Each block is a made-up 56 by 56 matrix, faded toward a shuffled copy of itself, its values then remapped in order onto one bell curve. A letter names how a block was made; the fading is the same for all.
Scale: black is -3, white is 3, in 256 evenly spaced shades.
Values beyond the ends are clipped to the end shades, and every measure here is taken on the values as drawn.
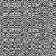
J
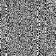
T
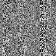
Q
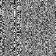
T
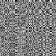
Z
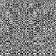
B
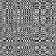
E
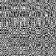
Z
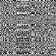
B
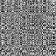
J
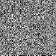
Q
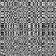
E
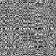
B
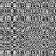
J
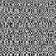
B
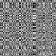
E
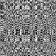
Z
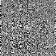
Q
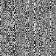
T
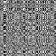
J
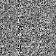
Q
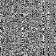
Q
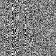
T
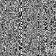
T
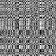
E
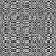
E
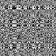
B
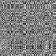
J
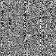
Q
